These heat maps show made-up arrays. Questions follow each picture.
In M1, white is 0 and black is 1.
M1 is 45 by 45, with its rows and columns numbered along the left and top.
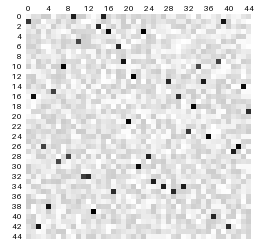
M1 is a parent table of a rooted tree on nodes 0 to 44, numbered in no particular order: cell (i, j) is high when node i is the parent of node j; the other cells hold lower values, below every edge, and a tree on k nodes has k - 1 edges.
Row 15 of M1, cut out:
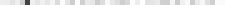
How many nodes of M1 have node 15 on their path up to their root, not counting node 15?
7
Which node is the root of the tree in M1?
26
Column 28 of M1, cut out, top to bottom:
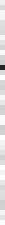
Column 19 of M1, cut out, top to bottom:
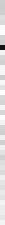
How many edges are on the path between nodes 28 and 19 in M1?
6
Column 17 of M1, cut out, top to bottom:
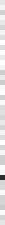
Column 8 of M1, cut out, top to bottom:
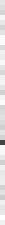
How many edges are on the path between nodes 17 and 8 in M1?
4
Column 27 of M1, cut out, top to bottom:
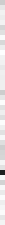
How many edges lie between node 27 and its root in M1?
9
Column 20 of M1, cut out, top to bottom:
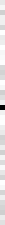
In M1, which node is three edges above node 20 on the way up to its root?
32
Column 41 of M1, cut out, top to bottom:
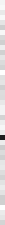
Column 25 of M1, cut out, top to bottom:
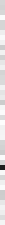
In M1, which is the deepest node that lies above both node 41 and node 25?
1
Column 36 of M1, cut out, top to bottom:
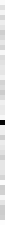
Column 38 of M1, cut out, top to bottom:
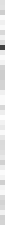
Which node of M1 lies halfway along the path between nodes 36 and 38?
39
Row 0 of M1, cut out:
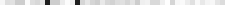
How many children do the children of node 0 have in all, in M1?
3
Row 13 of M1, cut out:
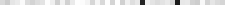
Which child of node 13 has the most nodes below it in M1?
35
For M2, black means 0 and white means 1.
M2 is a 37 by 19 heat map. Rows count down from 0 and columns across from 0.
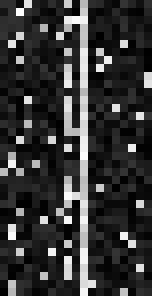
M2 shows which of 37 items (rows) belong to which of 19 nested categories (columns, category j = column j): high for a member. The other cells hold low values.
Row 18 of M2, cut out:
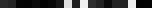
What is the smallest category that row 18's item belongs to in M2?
16
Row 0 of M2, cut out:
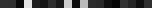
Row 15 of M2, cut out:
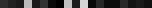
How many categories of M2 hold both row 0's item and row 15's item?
3
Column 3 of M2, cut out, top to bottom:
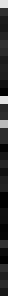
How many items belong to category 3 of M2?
3
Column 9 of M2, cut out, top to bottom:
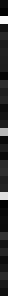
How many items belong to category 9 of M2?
3
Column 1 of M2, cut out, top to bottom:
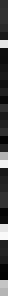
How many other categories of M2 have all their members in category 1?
3
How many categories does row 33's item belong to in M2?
3
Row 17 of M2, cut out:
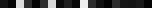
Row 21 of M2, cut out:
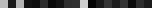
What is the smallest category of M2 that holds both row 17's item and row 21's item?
2
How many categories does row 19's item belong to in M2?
2
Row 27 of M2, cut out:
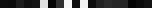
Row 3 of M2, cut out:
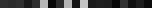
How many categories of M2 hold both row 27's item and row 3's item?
3
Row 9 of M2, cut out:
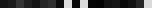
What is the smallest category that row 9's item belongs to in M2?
18
